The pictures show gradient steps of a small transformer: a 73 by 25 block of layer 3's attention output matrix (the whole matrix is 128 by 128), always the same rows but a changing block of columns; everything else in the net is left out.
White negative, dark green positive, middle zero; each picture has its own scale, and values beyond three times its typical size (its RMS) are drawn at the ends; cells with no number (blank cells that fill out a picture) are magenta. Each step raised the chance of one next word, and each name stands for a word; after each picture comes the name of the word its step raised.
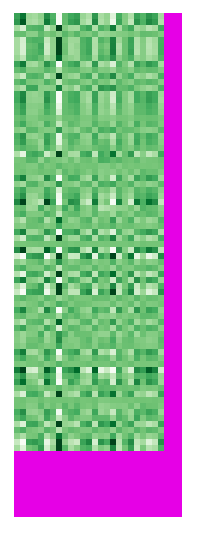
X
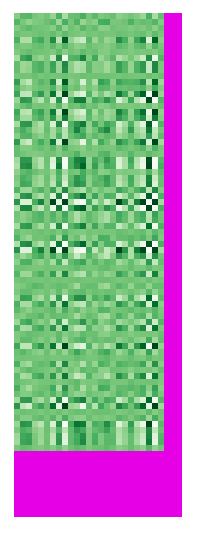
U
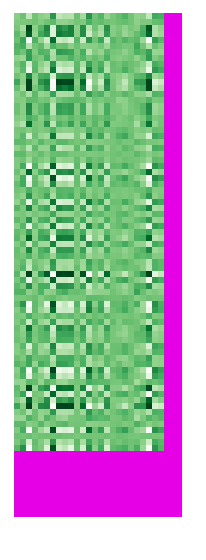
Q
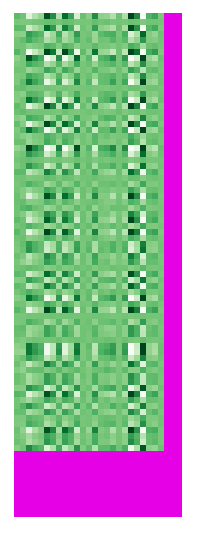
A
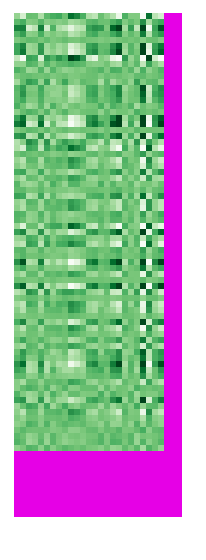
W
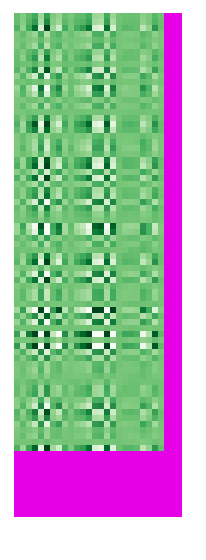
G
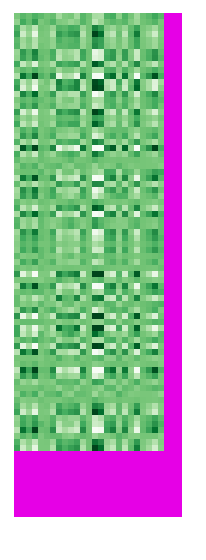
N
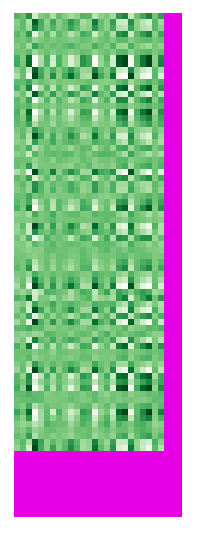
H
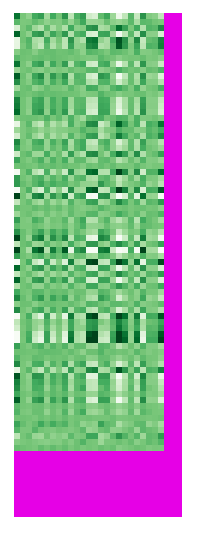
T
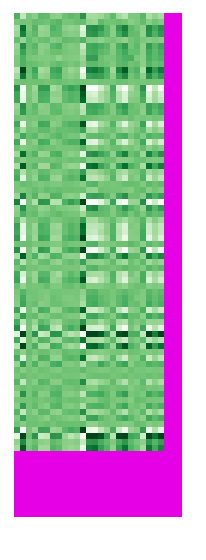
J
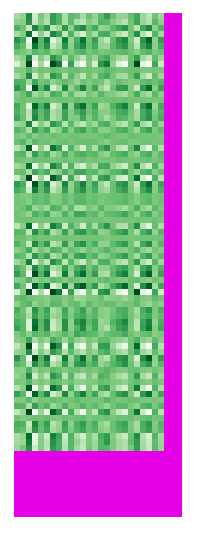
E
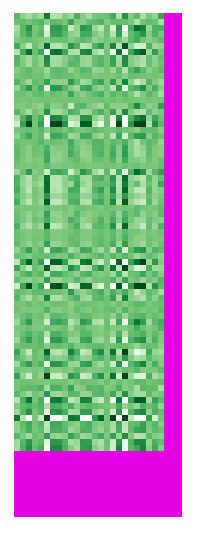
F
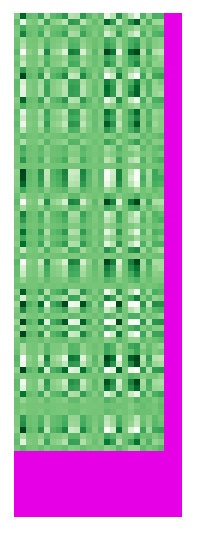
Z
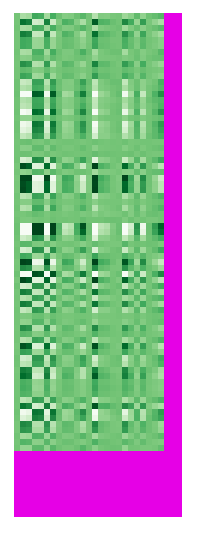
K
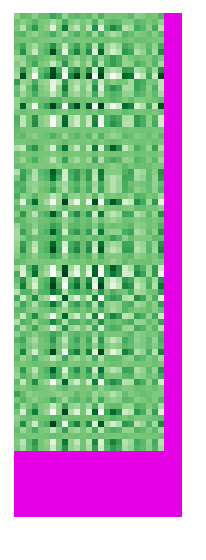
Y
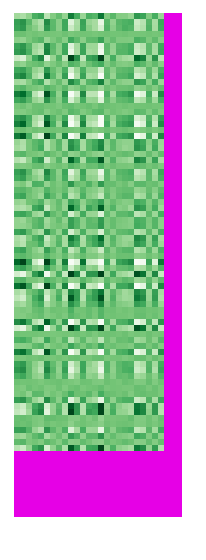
W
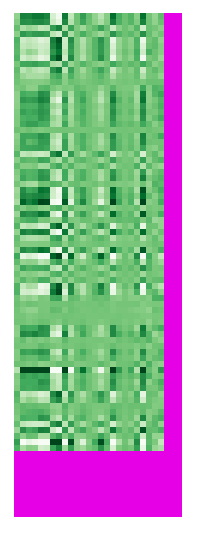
X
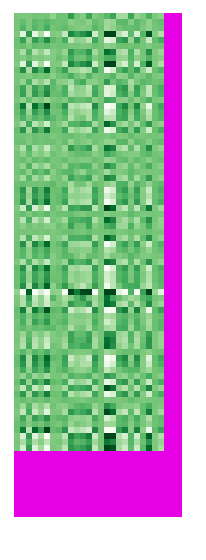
E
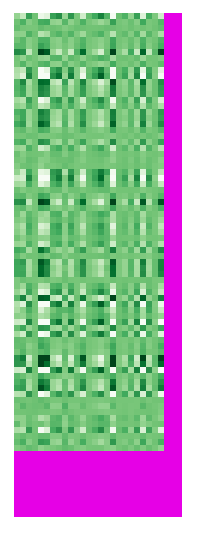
Z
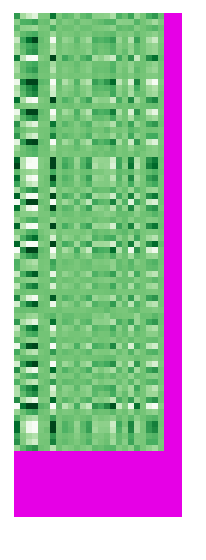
U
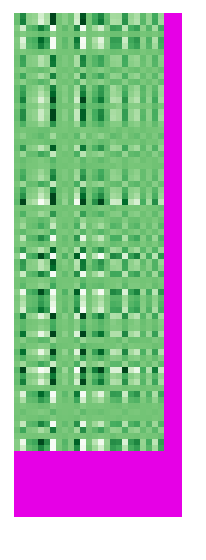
X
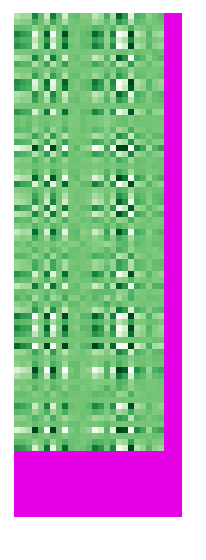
N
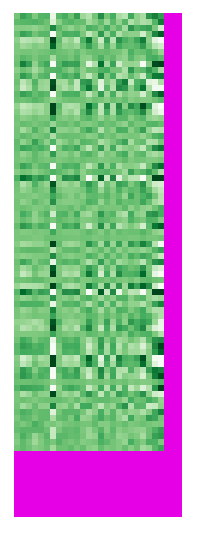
E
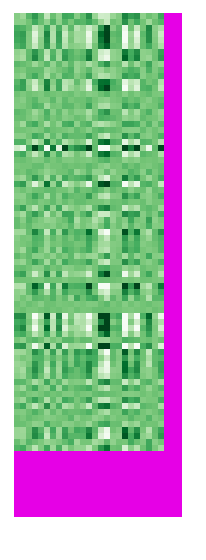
N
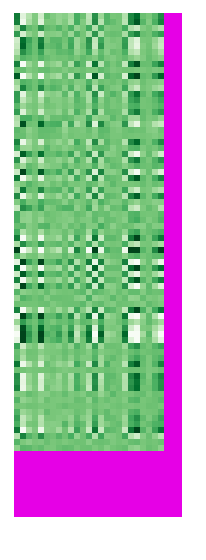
T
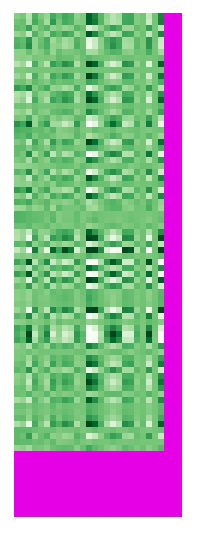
T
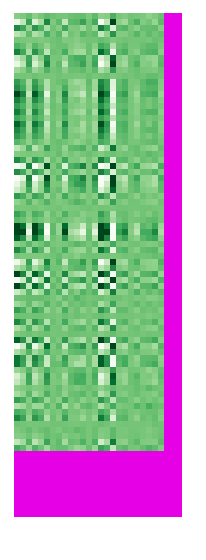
K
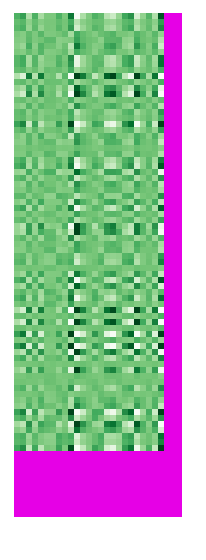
G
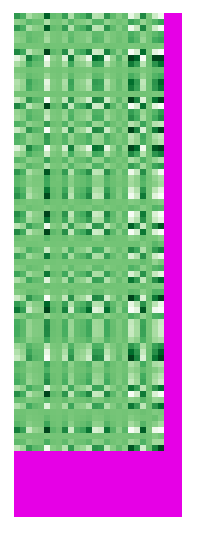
A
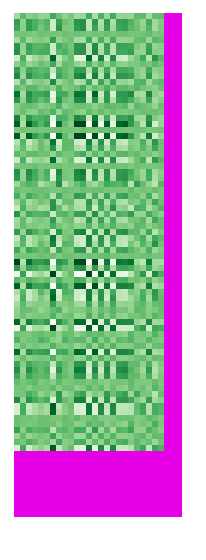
W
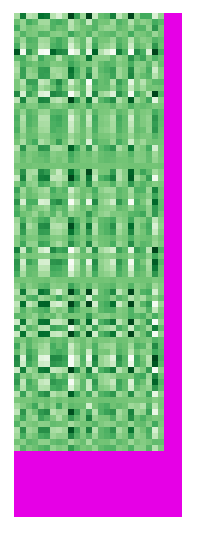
Z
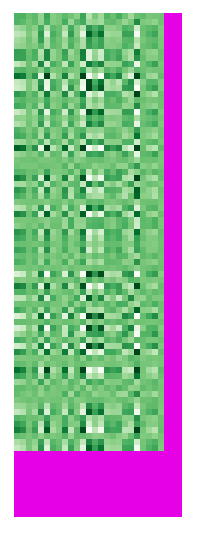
N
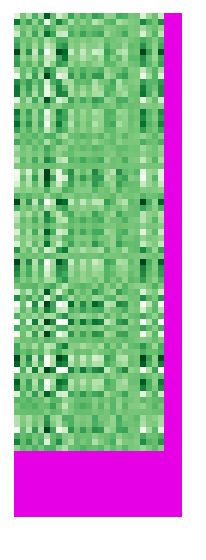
Z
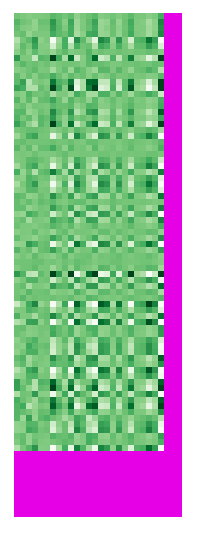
Q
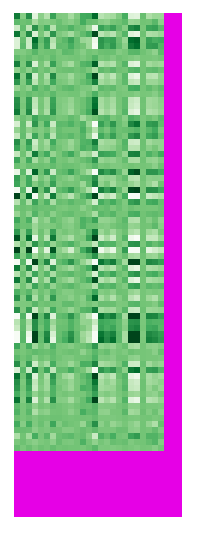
T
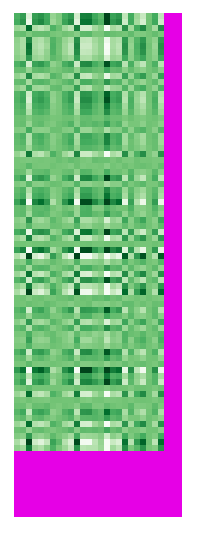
X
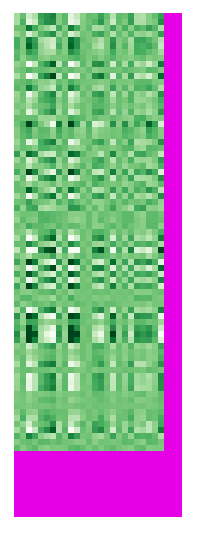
T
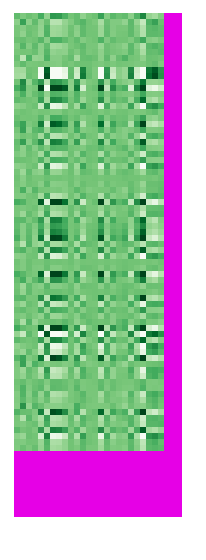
J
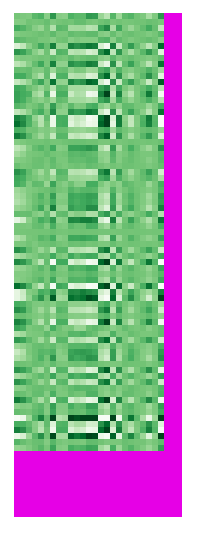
F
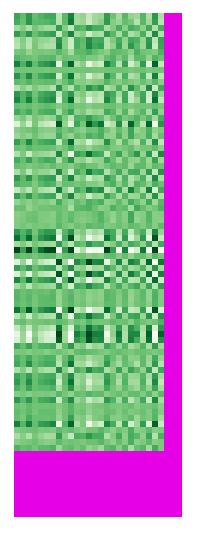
T
